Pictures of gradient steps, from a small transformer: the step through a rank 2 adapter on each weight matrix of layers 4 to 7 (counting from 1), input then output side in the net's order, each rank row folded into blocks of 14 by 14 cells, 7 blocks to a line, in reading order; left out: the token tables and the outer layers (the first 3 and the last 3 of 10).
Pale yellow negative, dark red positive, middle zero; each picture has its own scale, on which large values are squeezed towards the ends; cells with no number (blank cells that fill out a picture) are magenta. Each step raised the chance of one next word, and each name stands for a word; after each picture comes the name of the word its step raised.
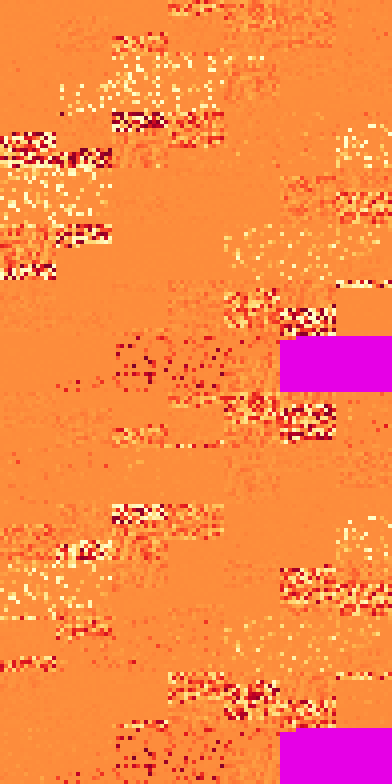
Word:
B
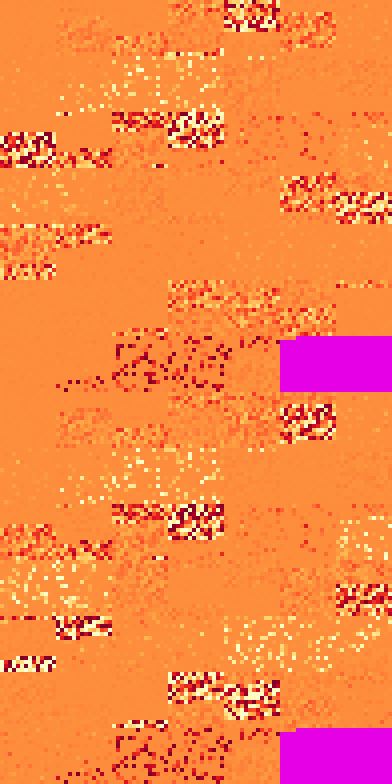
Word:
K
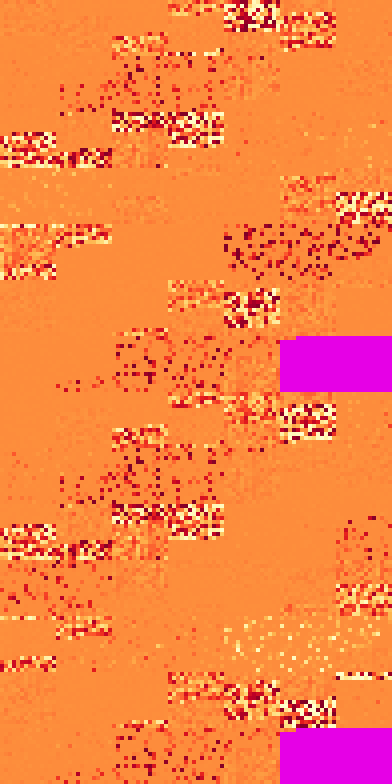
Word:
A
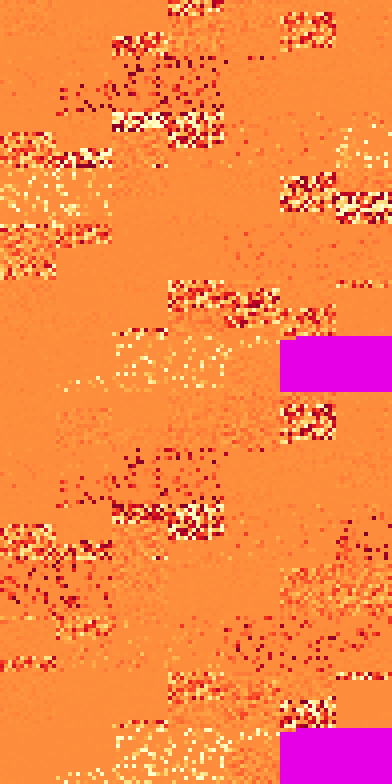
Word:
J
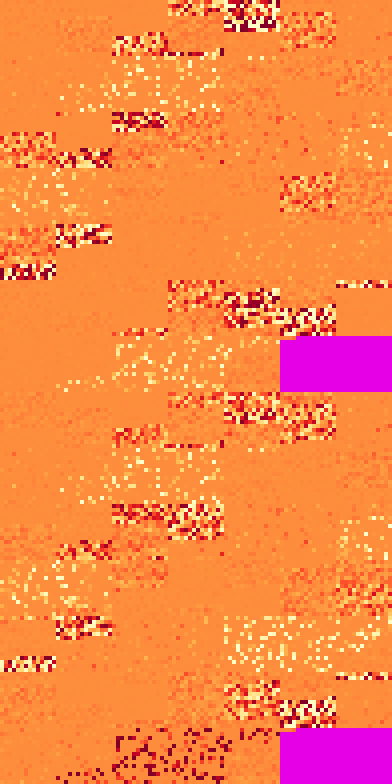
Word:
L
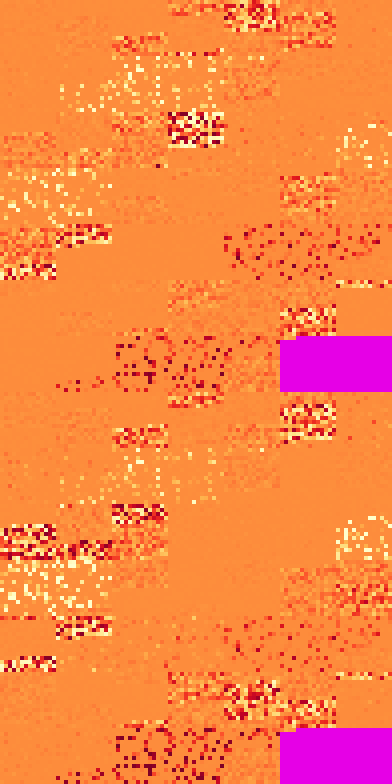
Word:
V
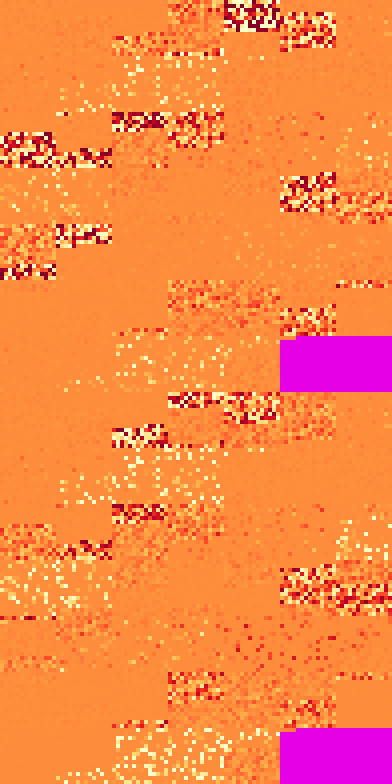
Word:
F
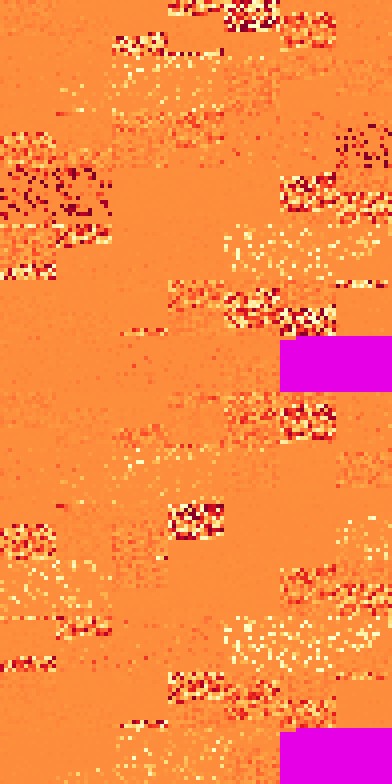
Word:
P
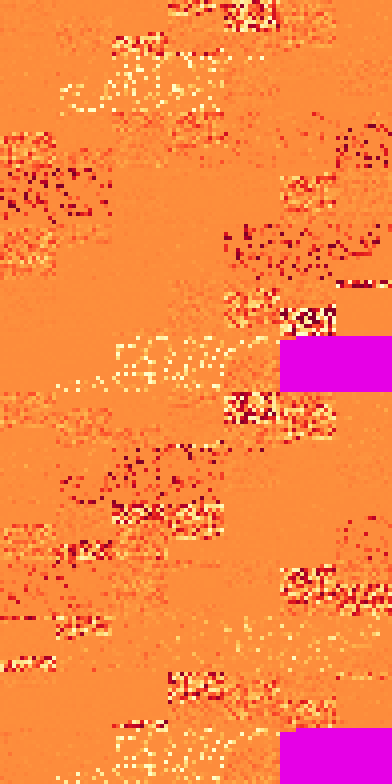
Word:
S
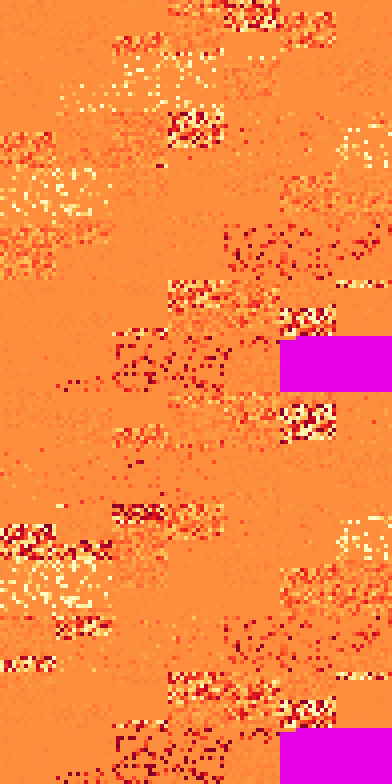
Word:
V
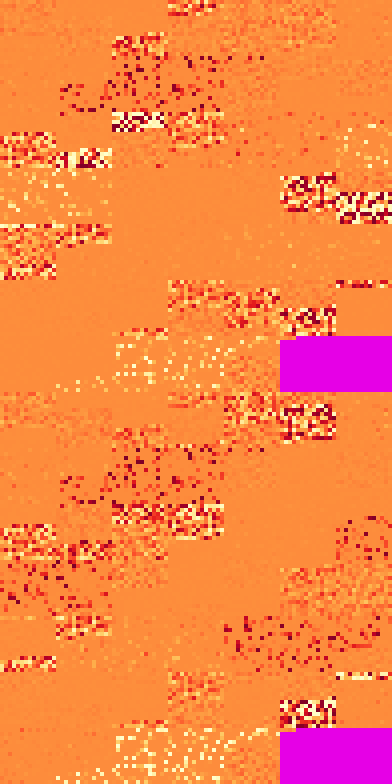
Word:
J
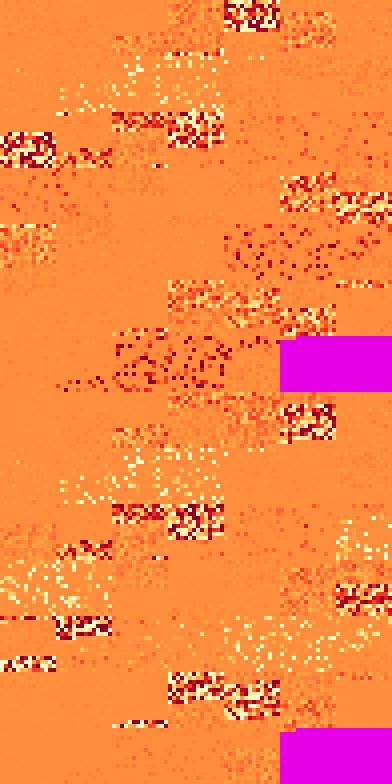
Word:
K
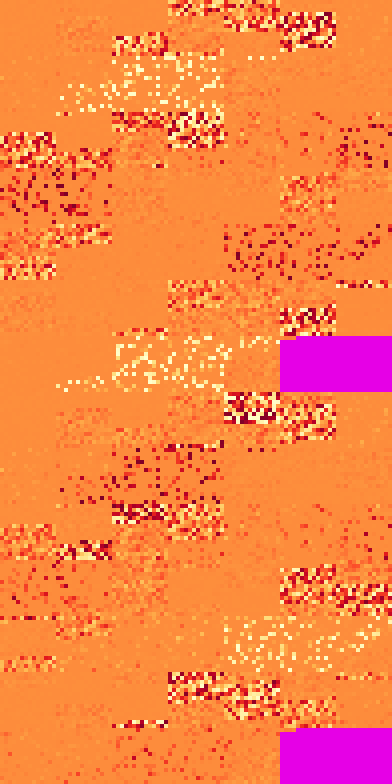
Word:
S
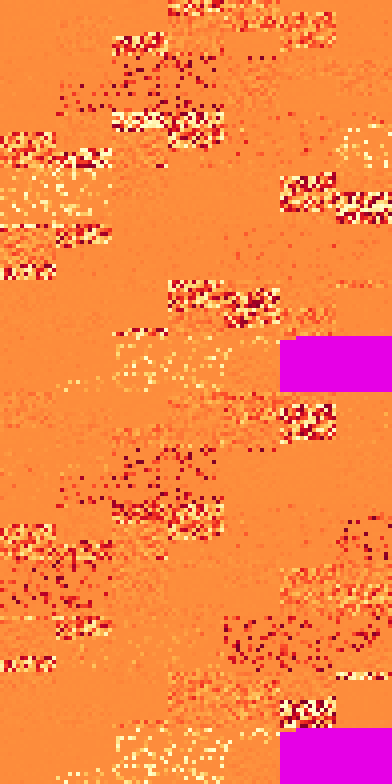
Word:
J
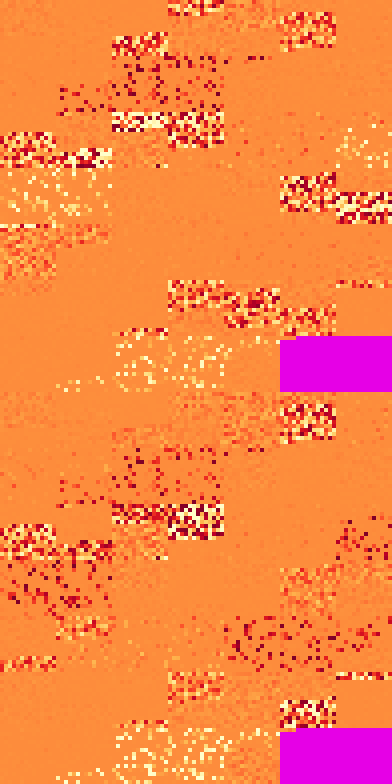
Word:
J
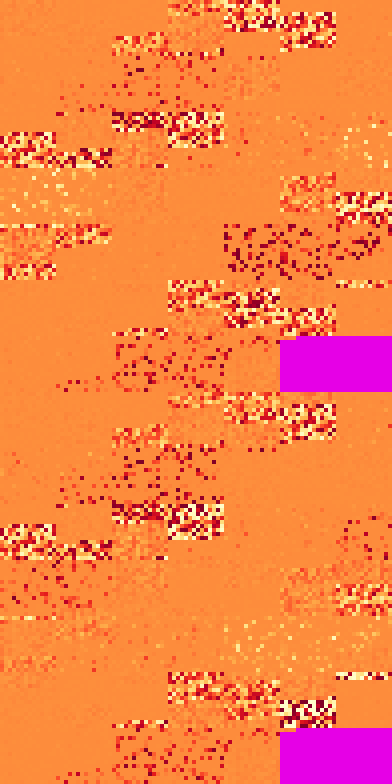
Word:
A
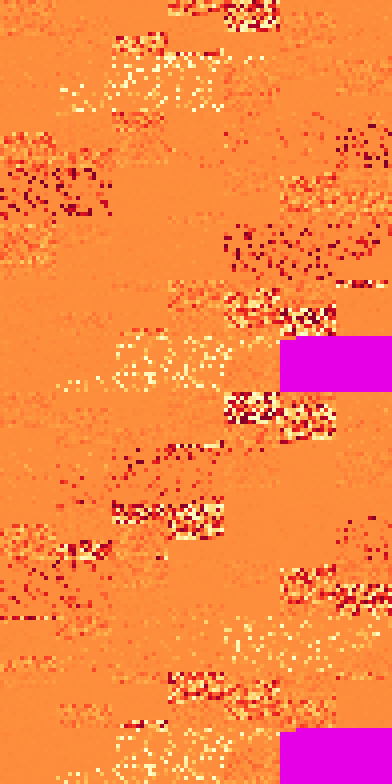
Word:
S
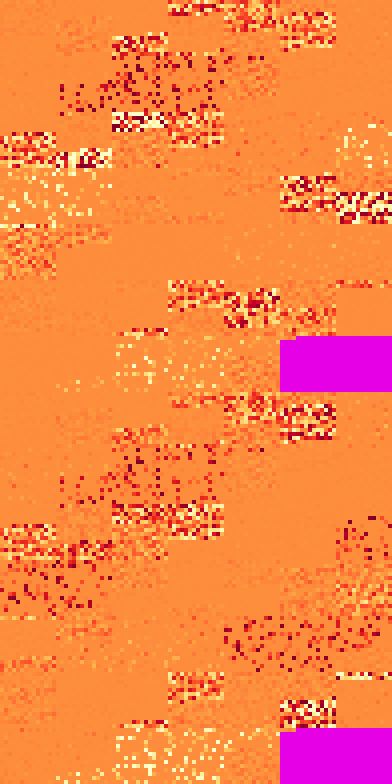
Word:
J
